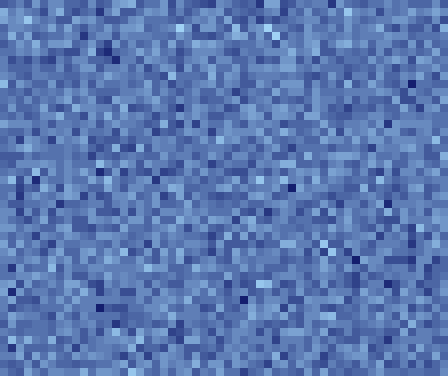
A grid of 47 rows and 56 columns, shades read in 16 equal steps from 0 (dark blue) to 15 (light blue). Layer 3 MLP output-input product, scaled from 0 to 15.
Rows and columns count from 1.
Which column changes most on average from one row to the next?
2
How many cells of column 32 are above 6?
33
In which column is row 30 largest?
29
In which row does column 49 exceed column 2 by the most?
37
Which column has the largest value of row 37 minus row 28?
11
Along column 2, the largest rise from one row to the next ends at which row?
38
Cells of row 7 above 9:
7
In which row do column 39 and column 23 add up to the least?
14
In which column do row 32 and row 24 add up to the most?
23
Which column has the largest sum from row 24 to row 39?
9
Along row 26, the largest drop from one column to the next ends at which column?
49
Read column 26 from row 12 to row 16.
6 5 9 8 9
